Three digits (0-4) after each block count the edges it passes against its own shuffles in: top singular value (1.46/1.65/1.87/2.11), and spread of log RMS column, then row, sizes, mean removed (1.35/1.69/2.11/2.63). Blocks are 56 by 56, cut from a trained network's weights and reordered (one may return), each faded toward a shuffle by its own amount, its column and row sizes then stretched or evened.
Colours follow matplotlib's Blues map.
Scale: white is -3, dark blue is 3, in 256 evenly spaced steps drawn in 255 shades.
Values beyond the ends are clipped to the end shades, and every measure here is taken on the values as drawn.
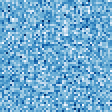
0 2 0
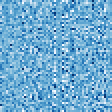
2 4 1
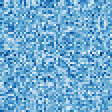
2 1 1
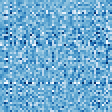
4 4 3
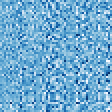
3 4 2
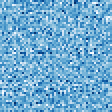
0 1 3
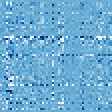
3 4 4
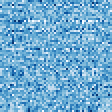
3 1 3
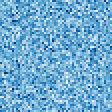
1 1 1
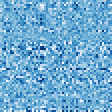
3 2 4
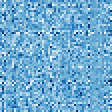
0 4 3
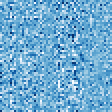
1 4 1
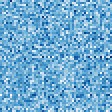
1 1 3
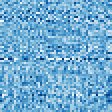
4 1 4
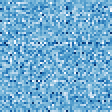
0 0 3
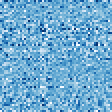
2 2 4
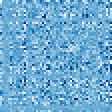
2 4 4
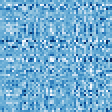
4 3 4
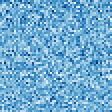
1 0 2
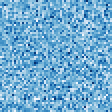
2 2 1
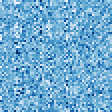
1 3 0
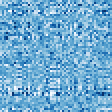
3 2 4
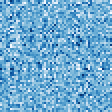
3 3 1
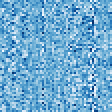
3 4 0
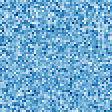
0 1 1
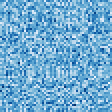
3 0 1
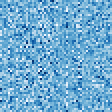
2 4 1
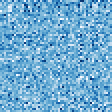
2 2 3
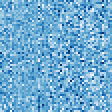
0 4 0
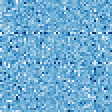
1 2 1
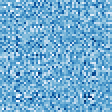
3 2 2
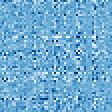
1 4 4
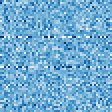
3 0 3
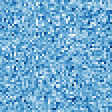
0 1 1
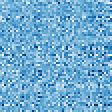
2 3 4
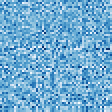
3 1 3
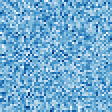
2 1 0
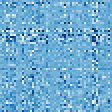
2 4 4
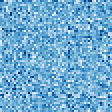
1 2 2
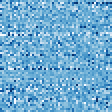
0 3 4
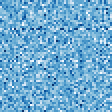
2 2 0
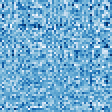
2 2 3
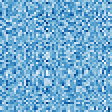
4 3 2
